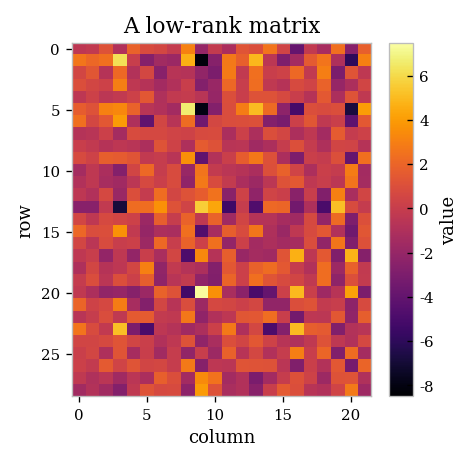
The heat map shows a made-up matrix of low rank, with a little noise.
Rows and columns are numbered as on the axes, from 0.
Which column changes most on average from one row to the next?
9
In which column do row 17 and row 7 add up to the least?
8
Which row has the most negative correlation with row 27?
24
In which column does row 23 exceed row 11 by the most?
3
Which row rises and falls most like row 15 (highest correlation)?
1
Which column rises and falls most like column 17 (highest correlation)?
0
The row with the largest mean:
5
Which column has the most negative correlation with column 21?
20
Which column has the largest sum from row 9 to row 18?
19
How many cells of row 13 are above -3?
17
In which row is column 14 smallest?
23
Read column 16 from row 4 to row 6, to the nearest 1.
0 -5 0
